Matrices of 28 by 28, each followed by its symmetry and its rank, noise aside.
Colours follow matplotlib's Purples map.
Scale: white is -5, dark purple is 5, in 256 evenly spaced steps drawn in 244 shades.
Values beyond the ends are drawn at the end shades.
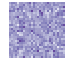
antisymmetric, rank four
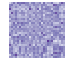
no symmetry, rank three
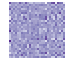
no symmetry, rank three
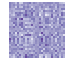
no symmetry, rank three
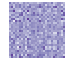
no symmetry, rank four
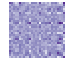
no symmetry, rank two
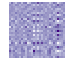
no symmetry, rank two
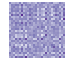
symmetric, rank three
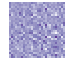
no symmetry, rank three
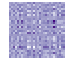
antisymmetric, rank two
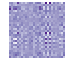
no symmetry, rank three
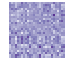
no symmetry, rank three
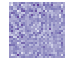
symmetric, rank four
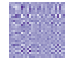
no symmetry, rank two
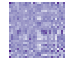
no symmetry, rank three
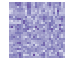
antisymmetric, rank four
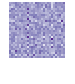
no symmetry, rank four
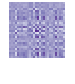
no symmetry, rank two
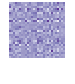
no symmetry, rank two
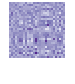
antisymmetric, rank two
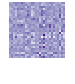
antisymmetric, rank four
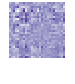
symmetric, rank two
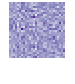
antisymmetric, rank four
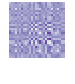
symmetric, rank two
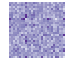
symmetric, rank three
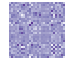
symmetric, rank four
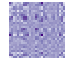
symmetric, rank three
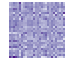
no symmetry, rank three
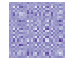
symmetric, rank two
